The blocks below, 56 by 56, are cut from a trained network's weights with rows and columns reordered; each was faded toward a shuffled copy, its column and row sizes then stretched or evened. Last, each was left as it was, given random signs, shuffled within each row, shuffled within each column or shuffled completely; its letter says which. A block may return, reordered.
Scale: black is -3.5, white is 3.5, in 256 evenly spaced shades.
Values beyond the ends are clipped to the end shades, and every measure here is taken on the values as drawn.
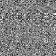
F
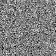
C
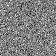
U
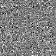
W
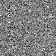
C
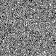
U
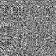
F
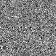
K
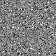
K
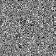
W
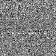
K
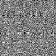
F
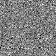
K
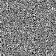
C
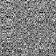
F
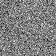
U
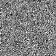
C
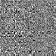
F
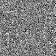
C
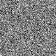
C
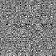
F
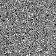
C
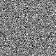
W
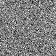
U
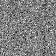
U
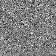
K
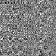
F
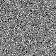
U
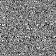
K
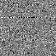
W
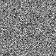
W
